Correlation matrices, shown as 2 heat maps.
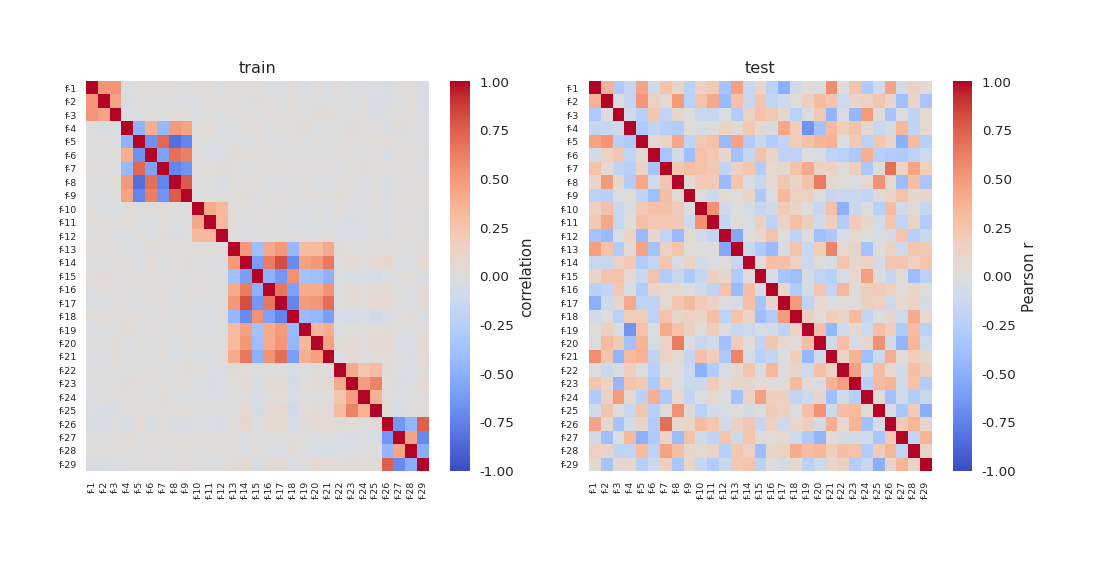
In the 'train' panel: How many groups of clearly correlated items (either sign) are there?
6
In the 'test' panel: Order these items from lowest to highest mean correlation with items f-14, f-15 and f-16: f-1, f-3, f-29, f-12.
f-1, f-29, f-12, f-3
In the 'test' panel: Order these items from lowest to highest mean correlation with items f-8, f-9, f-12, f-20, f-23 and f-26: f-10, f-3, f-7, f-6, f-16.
f-6, f-3, f-10, f-16, f-7
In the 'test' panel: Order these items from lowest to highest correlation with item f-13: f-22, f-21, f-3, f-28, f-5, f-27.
f-3, f-27, f-22, f-28, f-5, f-21
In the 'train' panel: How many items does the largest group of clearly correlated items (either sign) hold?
9
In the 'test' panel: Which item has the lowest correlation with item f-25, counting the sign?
f-29
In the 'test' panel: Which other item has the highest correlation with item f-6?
f-24
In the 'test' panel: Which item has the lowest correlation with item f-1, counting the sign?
f-17
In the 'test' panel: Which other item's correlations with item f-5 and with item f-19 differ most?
f-21
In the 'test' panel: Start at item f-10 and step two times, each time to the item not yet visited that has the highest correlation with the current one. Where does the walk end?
f-2
